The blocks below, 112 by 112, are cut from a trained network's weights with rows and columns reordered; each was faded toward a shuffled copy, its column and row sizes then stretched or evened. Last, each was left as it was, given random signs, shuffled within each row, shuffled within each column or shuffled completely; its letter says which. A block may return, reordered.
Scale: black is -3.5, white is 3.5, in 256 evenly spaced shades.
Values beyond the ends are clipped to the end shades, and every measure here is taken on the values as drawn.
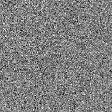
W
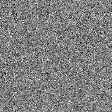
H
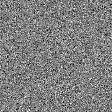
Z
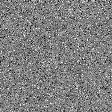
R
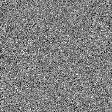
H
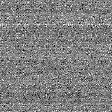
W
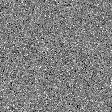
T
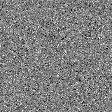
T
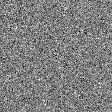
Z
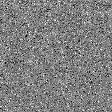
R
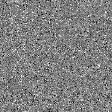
H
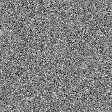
R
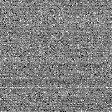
W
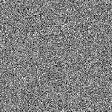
W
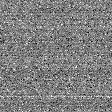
R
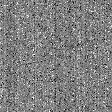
Z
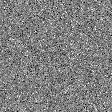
T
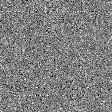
R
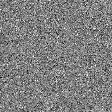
H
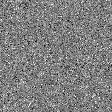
T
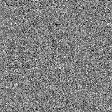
W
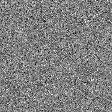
Z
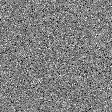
T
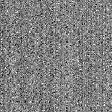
W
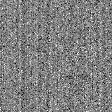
Z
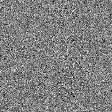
H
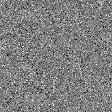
Z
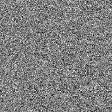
W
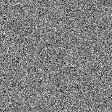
Z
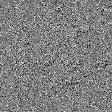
H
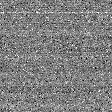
R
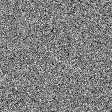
T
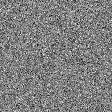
T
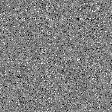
H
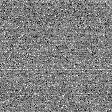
R
